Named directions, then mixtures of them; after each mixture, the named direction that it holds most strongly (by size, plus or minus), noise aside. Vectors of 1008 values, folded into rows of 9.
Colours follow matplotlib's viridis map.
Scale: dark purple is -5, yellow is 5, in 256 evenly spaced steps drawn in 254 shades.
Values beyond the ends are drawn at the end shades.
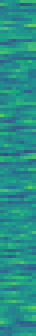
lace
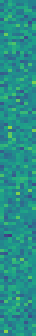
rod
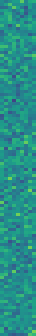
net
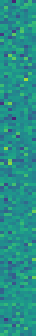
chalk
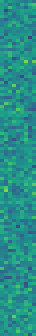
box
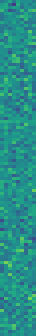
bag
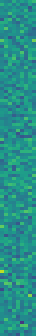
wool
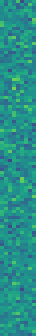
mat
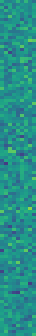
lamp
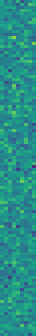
mat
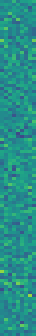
wool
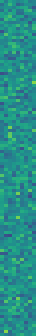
rod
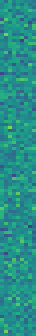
rod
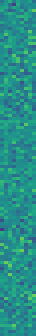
bag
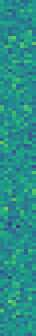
mat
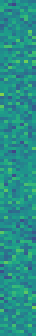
bag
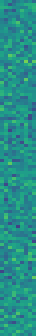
box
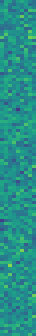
bag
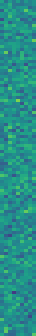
rod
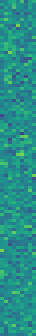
lamp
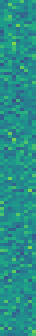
net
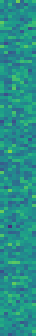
mat
